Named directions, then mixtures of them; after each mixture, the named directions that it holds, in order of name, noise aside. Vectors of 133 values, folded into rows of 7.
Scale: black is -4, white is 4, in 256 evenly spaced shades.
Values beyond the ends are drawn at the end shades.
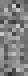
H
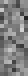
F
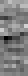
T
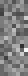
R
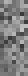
F, R, T.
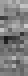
T.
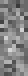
F, H, T.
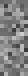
R, T.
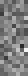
R.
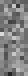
H.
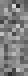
H.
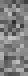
F, H, T.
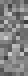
H, R.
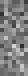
F, H, R.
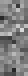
F, H, T.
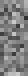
F, H.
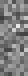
H, R, T.
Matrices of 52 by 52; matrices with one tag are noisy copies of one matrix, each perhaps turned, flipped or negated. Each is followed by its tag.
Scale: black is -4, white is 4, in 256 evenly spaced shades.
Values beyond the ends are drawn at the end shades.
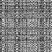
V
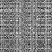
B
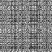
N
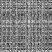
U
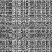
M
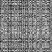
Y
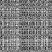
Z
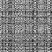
V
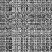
M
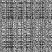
Z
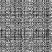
N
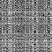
V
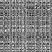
U
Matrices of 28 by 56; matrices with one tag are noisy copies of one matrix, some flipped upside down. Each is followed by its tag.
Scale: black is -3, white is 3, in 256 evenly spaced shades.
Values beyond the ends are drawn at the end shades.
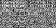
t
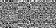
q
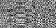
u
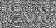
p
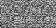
p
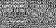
t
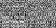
t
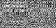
t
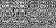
t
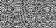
p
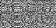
p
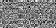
q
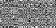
q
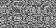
p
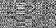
u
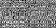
t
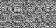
p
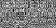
t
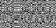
p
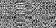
u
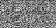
p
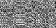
u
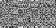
q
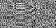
u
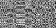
u
